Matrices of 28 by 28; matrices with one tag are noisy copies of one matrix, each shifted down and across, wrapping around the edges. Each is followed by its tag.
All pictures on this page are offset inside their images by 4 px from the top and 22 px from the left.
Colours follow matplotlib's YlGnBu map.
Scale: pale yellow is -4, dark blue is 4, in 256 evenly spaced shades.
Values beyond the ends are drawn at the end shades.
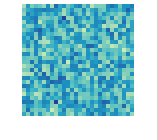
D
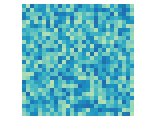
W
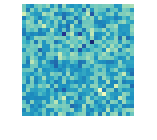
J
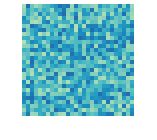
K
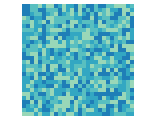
D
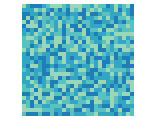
K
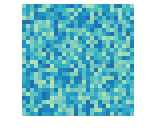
W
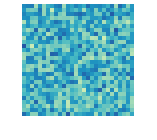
K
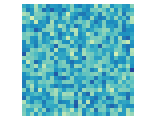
D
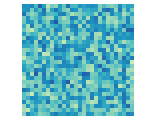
D
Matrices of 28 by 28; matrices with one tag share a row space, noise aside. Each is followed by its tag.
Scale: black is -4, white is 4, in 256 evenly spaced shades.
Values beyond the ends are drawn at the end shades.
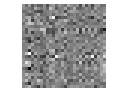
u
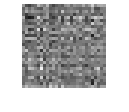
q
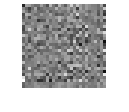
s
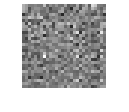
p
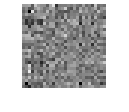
u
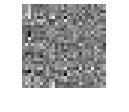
u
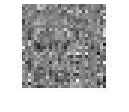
s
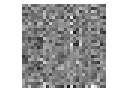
p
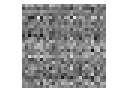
q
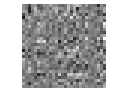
s
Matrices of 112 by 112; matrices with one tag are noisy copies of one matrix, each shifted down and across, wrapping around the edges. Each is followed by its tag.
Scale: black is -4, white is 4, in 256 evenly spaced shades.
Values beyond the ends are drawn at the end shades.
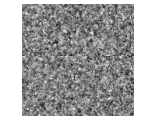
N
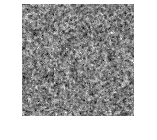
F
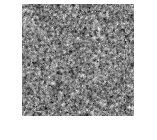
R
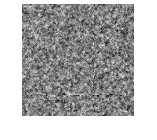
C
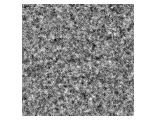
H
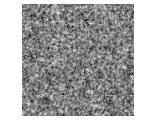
R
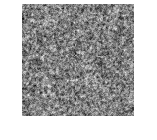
R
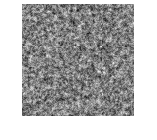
H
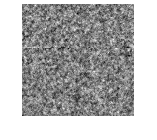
C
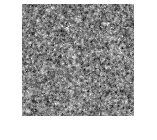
R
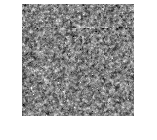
C
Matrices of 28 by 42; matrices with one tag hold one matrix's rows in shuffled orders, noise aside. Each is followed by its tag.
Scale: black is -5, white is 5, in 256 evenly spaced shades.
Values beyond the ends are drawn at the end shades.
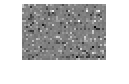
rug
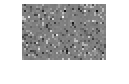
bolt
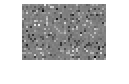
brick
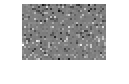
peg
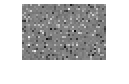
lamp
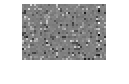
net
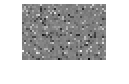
peg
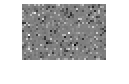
lamp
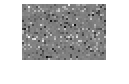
lamp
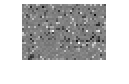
rug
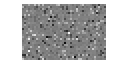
lamp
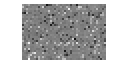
lamp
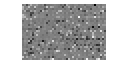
rug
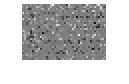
rug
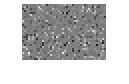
bolt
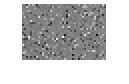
bolt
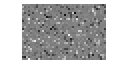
lamp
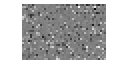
rug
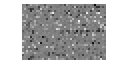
rug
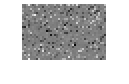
lamp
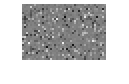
bolt
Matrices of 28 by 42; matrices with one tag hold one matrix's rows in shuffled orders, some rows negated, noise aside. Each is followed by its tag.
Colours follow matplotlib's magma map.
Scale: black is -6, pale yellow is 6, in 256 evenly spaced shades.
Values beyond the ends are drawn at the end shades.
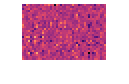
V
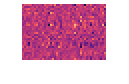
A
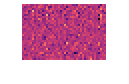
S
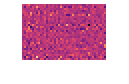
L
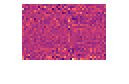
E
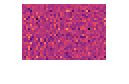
L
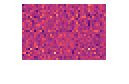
V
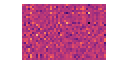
L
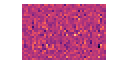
S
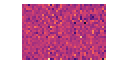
A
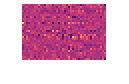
E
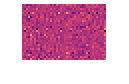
L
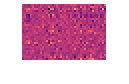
A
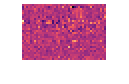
E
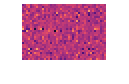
V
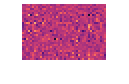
V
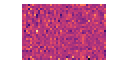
L
